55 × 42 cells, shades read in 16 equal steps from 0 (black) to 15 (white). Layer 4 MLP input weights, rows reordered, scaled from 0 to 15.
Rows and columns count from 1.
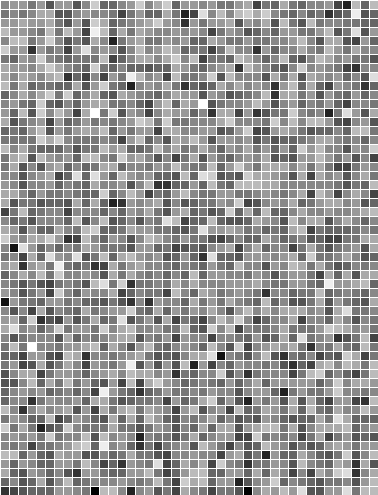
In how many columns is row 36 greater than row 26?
17
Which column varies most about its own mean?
11
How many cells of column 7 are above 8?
21
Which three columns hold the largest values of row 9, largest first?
15, 42, 24
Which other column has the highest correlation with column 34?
41
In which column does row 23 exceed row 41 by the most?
33
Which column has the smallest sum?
20
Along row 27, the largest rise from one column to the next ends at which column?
10
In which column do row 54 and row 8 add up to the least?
27
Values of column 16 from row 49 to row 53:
2 3 7 8 9
